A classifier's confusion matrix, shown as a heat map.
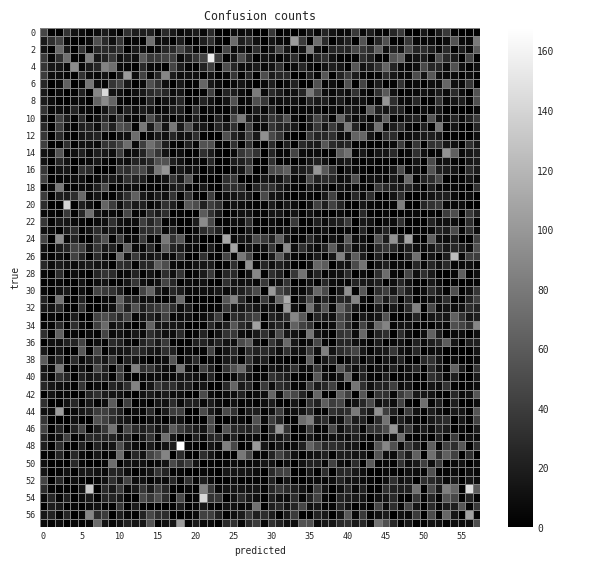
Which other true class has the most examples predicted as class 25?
31
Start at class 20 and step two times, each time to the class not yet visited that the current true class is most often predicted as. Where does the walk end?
22
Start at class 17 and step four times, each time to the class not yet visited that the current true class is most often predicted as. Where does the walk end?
35
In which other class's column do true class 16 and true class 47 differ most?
36
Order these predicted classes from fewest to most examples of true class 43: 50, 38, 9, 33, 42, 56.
56, 33, 42, 38, 9, 50
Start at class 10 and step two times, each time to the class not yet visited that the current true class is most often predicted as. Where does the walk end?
54
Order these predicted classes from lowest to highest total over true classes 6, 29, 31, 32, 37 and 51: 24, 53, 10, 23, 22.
23, 22, 53, 24, 10
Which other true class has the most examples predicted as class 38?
25
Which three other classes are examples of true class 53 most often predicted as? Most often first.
56, 6, 21
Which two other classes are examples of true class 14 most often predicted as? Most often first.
53, 40
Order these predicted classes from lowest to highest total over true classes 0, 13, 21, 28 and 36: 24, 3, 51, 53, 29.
29, 24, 51, 3, 53
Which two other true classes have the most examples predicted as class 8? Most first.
7, 4
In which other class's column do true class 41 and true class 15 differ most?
12
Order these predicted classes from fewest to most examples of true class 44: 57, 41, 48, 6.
6, 48, 57, 41
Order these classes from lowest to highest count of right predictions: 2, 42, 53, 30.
42, 2, 53, 30
